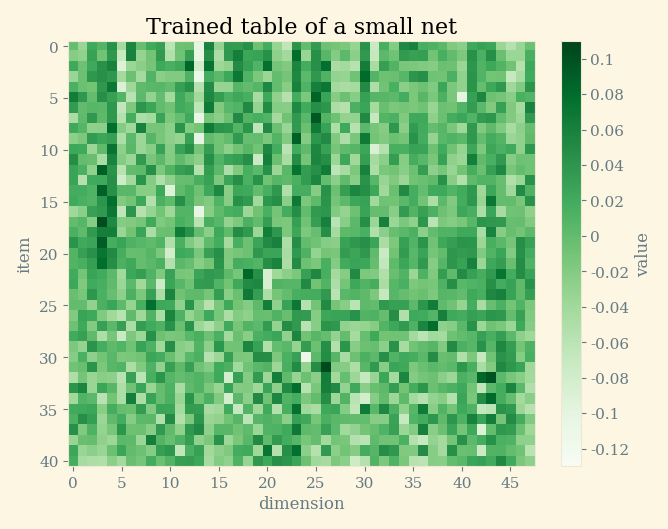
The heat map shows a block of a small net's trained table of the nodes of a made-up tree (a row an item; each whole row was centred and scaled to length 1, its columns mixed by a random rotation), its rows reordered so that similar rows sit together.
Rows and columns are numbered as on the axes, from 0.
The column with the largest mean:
23
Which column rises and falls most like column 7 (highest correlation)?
0
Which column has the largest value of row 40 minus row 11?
19
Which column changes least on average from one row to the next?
41
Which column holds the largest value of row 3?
30
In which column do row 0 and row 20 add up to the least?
10
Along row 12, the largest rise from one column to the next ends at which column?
3
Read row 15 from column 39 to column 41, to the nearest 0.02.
-0.02 0.02 0.04
